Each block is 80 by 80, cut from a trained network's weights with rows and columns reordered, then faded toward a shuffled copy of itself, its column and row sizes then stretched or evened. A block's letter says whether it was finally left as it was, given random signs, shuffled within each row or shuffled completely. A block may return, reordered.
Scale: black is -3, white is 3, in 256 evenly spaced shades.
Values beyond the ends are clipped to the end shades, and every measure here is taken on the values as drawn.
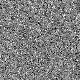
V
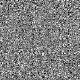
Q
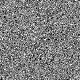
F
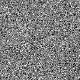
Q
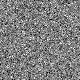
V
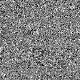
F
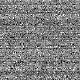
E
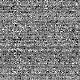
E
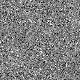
F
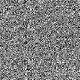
E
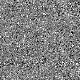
Q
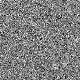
F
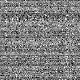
E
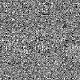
E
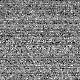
F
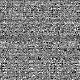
E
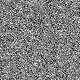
V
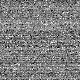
F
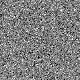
V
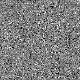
Q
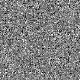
Q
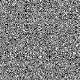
E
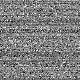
F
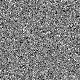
V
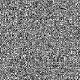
E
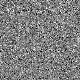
F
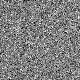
V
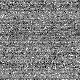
F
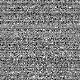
E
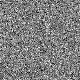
V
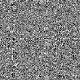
E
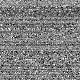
F
